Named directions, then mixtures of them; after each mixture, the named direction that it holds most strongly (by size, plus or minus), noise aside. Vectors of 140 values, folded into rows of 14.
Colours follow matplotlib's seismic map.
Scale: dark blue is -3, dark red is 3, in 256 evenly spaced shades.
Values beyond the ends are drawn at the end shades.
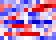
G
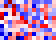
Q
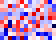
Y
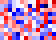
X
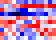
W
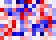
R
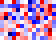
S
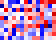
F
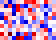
Q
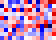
F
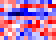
W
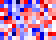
F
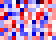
R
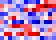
G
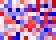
X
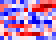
G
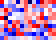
F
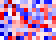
Q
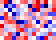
X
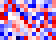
Q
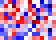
S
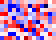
X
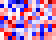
F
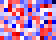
X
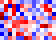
Q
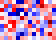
R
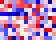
Y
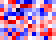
W
